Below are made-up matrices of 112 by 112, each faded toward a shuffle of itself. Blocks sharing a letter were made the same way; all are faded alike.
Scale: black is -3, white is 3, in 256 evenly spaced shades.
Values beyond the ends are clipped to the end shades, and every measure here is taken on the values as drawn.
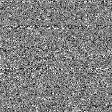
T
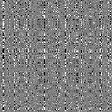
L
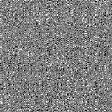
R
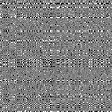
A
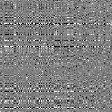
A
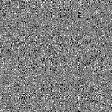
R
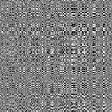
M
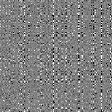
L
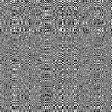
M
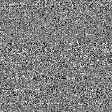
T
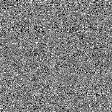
T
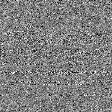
T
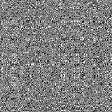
R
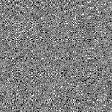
R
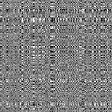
M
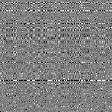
A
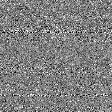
T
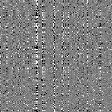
L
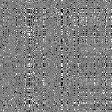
L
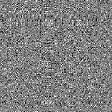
R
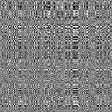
M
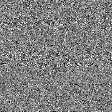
T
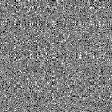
R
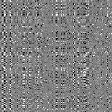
L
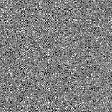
R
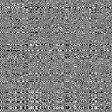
A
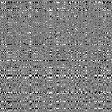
A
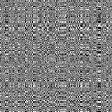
M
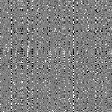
L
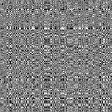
M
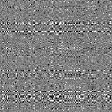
A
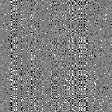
L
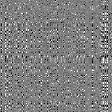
L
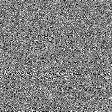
T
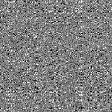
R
